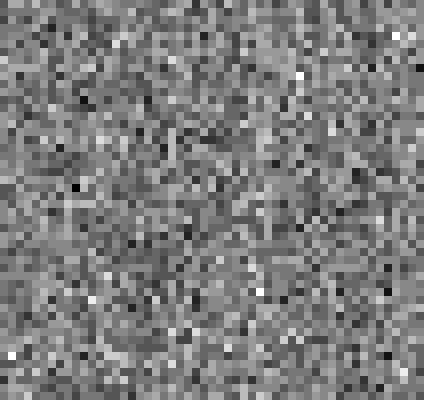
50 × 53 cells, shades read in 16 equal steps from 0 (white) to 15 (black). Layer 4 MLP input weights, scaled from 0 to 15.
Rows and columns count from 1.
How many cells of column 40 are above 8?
22
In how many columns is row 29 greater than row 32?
25
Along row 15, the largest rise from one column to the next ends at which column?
40
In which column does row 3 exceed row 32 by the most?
12
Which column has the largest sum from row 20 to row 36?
49
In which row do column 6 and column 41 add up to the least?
7
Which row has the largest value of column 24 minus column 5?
30
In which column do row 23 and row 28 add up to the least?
48
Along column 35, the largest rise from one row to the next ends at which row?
21
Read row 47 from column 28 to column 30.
7 7 8
